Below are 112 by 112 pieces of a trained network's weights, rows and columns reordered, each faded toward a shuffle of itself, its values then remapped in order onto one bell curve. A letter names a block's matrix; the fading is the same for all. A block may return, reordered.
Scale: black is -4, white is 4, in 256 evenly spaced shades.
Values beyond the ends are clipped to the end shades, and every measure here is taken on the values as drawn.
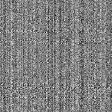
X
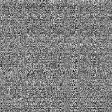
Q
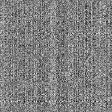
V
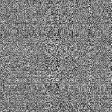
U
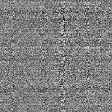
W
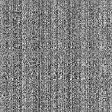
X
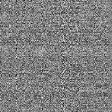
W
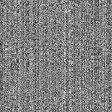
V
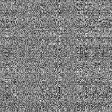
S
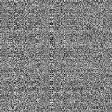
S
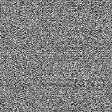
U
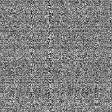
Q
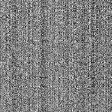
V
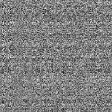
S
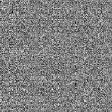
U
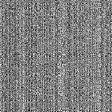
X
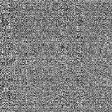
W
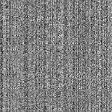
X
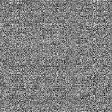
U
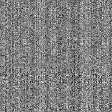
V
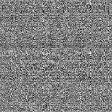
Q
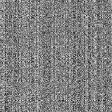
V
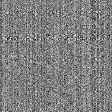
V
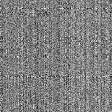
V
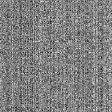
V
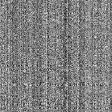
X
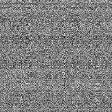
W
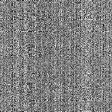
V
